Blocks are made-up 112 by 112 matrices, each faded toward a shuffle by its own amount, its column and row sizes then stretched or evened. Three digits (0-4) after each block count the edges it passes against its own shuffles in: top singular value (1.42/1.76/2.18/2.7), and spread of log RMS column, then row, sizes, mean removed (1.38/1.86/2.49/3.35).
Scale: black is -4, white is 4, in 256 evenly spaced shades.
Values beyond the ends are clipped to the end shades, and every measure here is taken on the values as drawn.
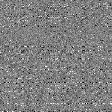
3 0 3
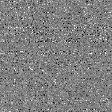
1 0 3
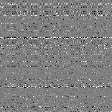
4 1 4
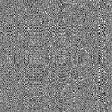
4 3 2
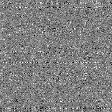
2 0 3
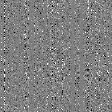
2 4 1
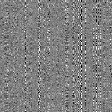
4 4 0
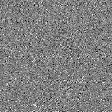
3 0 2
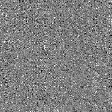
3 2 1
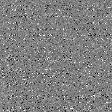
1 1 3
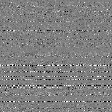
4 0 4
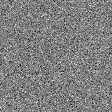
1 0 0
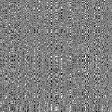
4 4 1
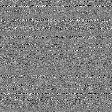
2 0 4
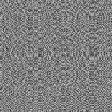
4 1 1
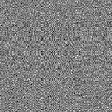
4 2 1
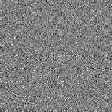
3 0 2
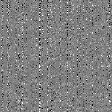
3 4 1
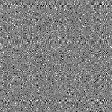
4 1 2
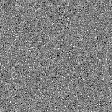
2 0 0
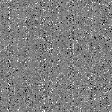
2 3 1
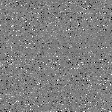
0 1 3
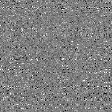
3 2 3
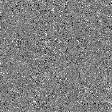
1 2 2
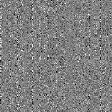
3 3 0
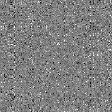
3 3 1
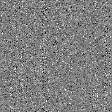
0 3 0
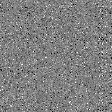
1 2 1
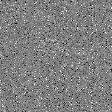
1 2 0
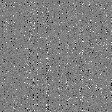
0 3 1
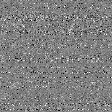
1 0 4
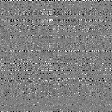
4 1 4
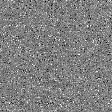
0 0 2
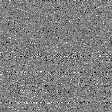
2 0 3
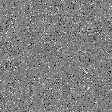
2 1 0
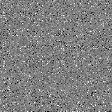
2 1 2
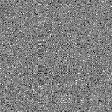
3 0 2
